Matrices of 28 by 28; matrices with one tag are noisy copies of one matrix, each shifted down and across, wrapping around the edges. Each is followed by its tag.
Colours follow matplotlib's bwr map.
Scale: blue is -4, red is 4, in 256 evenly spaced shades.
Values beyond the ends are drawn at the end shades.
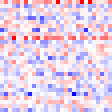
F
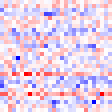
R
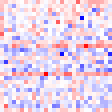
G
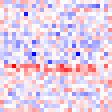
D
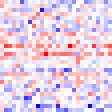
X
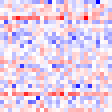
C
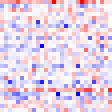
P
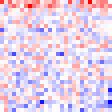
D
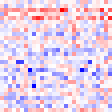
X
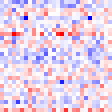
C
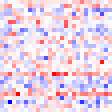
R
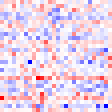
R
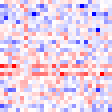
X
